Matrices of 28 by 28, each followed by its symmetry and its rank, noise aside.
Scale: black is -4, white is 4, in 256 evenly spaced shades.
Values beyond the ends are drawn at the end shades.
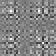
symmetric, rank two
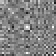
symmetric, rank three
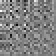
no symmetry, rank three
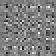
no symmetry, rank three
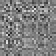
antisymmetric, rank four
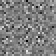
no symmetry, rank four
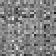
no symmetry, rank four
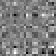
no symmetry, rank two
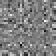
antisymmetric, rank four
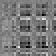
no symmetry, rank two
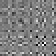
symmetric, rank two
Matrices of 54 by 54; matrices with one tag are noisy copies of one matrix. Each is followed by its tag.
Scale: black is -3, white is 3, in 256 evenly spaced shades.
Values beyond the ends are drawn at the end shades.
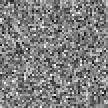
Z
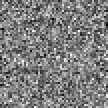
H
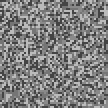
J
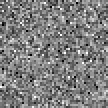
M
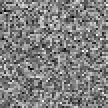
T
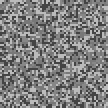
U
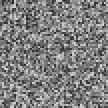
T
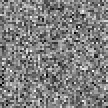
U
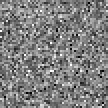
J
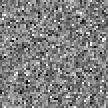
Z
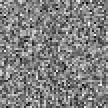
U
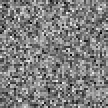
M
